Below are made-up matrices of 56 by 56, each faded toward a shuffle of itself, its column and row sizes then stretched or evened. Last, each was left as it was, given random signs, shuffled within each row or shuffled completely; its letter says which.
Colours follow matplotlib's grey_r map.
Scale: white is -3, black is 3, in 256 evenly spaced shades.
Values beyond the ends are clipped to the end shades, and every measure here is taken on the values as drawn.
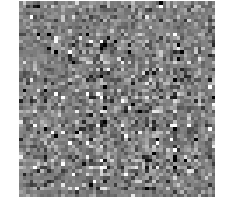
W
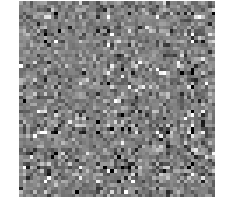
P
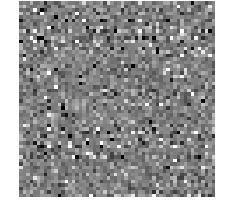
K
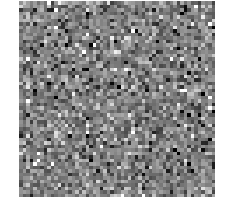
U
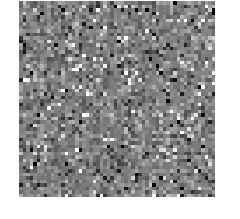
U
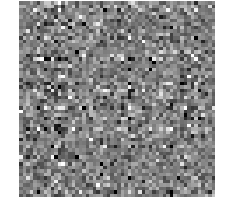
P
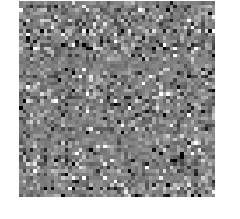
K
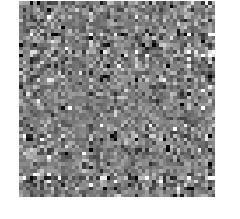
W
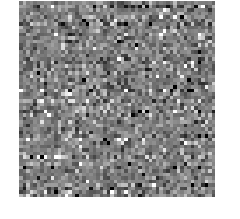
K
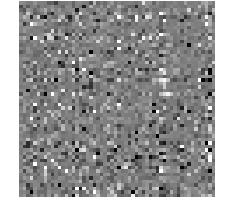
P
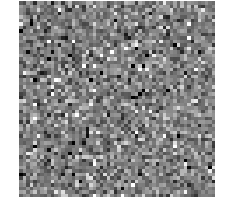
U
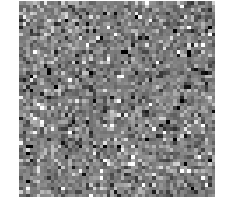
U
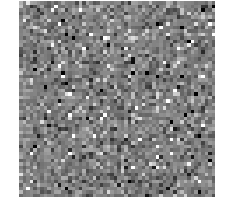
U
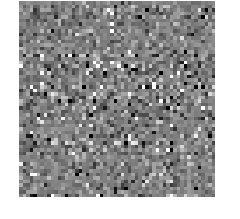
K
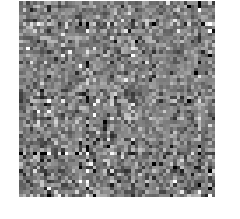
W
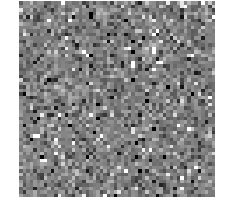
U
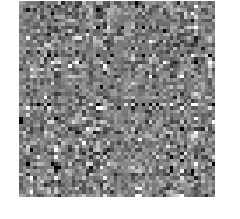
P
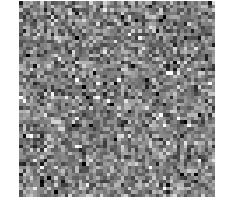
U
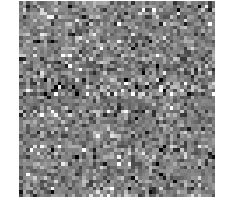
K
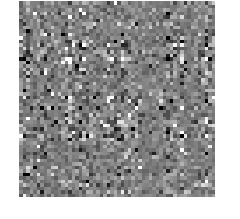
W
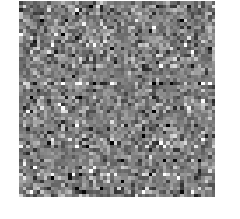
K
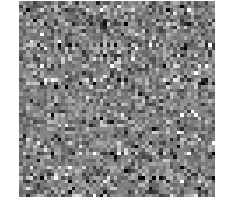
K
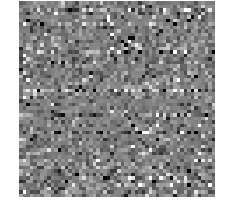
K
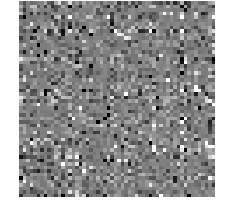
P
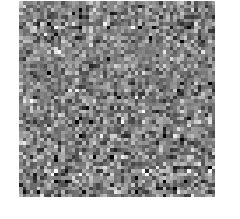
K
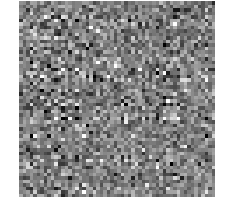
P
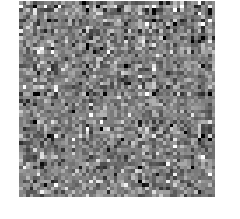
W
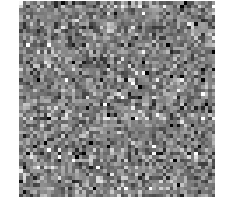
K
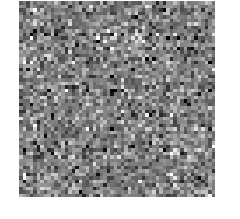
K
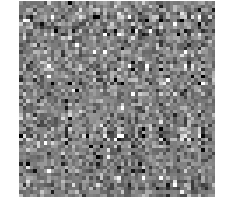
P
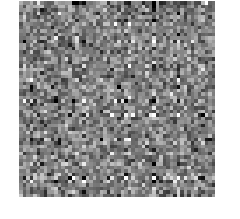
P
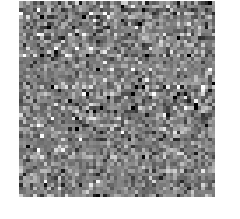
K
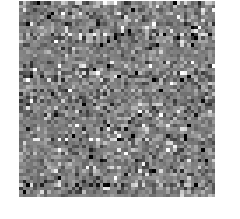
K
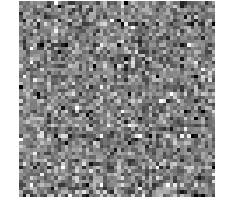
K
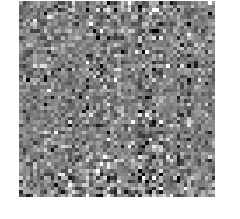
W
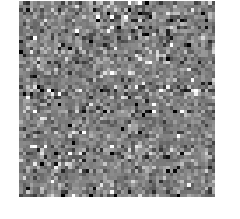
K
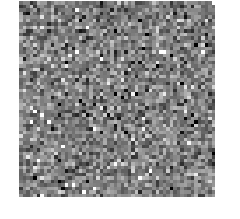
U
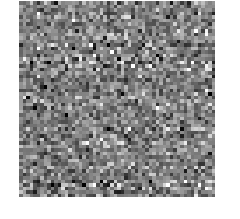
K
